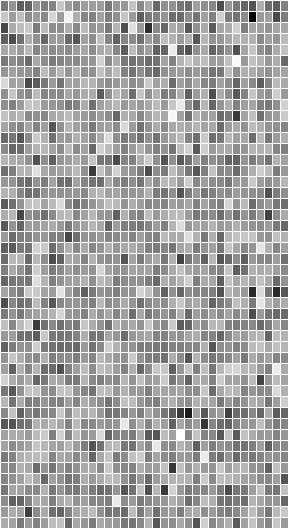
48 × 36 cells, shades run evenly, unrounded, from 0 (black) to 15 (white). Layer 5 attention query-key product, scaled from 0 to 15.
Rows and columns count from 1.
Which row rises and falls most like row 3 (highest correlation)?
33
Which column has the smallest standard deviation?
11
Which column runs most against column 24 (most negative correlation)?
2
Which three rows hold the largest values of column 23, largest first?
40, 10, 21
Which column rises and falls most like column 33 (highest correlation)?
5
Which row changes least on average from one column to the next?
18
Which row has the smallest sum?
38
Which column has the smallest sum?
28
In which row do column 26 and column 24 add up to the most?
14
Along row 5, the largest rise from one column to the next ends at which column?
22
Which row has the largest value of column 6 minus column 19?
3
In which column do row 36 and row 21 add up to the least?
1
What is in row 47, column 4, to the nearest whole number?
4
